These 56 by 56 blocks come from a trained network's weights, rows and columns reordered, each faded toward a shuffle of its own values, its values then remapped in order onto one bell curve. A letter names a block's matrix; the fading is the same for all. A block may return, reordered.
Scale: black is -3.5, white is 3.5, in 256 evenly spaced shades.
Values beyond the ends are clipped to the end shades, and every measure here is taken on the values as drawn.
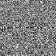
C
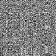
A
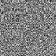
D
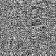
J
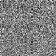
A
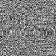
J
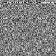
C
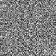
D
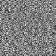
D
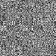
D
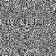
C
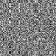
D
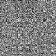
A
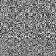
C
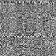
C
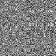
D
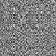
D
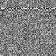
C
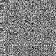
A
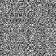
A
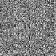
A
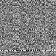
C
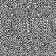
D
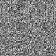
A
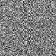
D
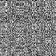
J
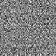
A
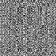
J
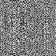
J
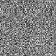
A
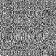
A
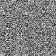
J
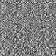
C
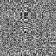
D
